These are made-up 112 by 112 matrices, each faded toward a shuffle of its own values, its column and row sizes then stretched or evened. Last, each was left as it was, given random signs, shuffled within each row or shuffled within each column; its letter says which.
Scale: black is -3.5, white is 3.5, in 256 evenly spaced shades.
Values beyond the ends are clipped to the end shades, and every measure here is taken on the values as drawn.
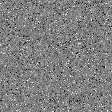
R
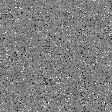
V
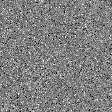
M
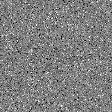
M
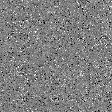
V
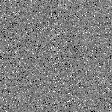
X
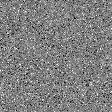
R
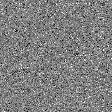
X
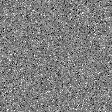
M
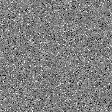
M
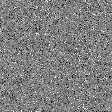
V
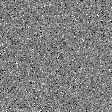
M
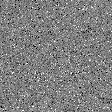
R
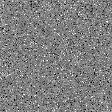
V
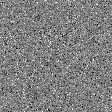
R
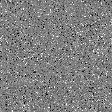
X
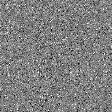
X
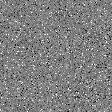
X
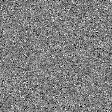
V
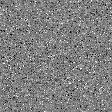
R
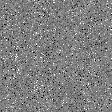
M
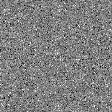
X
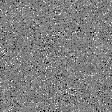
X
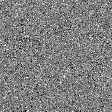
V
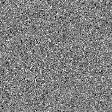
V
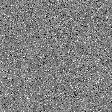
V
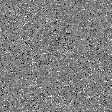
V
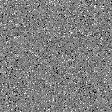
X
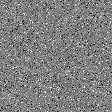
R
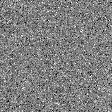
R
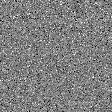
R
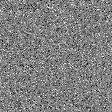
R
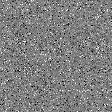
X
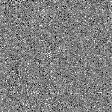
X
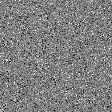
M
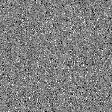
X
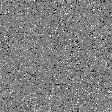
V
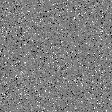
M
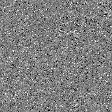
V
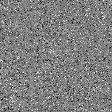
V
